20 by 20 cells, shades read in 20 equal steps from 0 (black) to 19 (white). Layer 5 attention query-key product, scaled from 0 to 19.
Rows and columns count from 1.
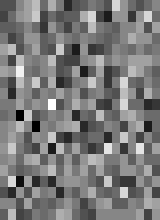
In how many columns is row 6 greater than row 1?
12
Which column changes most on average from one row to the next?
7
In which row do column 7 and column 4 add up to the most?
10
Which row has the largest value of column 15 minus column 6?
1
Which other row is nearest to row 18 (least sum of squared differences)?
8
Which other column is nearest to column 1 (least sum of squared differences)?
6
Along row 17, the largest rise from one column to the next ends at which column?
4
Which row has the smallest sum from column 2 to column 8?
17
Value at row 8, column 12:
15
